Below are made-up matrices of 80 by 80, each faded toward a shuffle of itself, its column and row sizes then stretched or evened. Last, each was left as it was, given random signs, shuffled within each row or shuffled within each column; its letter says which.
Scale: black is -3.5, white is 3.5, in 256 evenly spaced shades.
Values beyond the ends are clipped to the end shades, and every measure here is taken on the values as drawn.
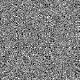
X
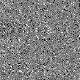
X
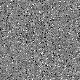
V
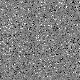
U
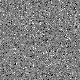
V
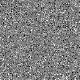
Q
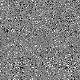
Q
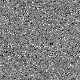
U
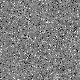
V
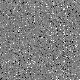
V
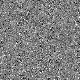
V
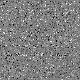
U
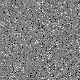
V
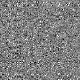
X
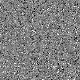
Q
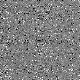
X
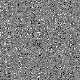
X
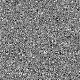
U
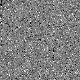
V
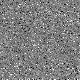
U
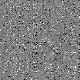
X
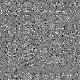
X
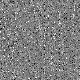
V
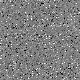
U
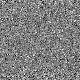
U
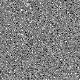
V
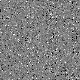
V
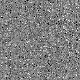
V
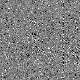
Q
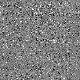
Q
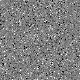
V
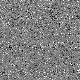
U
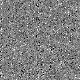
V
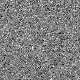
U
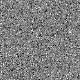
V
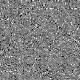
U
